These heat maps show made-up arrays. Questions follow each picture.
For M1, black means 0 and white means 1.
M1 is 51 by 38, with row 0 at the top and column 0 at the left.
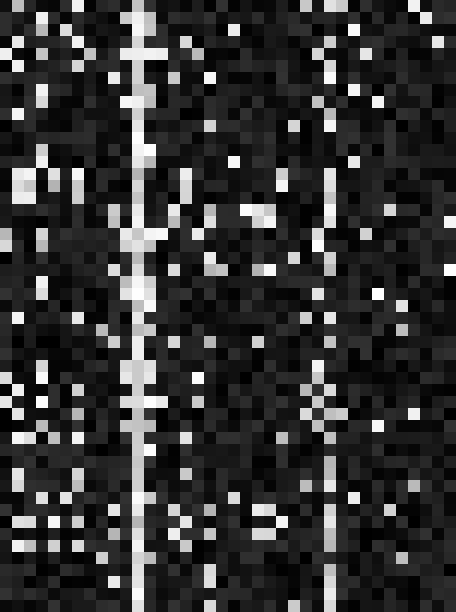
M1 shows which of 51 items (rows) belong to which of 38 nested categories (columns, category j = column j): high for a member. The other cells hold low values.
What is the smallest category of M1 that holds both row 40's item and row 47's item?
27
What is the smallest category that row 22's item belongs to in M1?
18
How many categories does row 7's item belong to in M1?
4
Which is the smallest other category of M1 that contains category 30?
13
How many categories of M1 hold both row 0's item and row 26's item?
5
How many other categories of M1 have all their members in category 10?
8
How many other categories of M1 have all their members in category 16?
3
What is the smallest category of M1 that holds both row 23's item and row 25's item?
12
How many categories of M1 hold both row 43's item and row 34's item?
4
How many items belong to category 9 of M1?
8
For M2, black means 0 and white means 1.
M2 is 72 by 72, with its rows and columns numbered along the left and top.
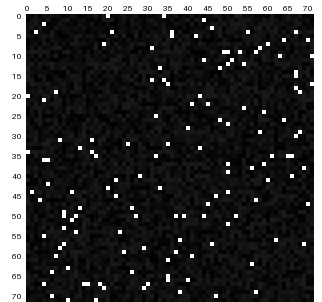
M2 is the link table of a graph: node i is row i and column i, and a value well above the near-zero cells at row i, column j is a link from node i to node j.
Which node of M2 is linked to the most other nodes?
node 50
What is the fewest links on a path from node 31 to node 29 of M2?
3
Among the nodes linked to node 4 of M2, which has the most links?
node 67
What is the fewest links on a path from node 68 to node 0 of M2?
7
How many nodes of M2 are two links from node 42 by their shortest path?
1
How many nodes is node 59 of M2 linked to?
2
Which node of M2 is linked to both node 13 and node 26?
node 48
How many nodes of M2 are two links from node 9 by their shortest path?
8
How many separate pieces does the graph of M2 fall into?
4
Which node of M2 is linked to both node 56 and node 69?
node 38
